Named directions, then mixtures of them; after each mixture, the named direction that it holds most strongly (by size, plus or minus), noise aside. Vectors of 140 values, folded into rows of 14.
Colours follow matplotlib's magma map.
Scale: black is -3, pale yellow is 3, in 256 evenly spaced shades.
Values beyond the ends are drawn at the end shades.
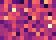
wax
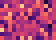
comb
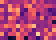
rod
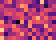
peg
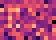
rod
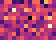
wax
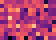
rod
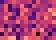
rod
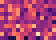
rod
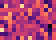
comb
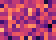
comb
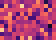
comb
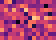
peg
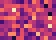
wax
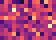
wax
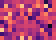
comb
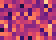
comb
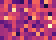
wax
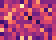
comb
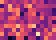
rod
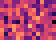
peg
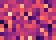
comb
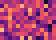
comb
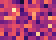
wax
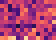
rod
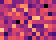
peg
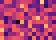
peg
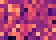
rod
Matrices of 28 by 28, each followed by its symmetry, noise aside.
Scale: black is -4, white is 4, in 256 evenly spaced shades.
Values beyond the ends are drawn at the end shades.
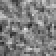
antisymmetric.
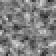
antisymmetric.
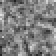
antisymmetric.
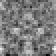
mirrored left to right.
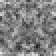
mirrored left to right.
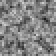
symmetric.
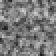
no symmetry.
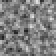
antisymmetric.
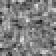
antisymmetric.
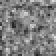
antisymmetric.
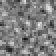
antisymmetric.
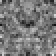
mirrored left to right.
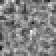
symmetric.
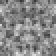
mirrored left to right.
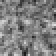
antisymmetric.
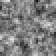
antisymmetric.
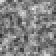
no symmetry.
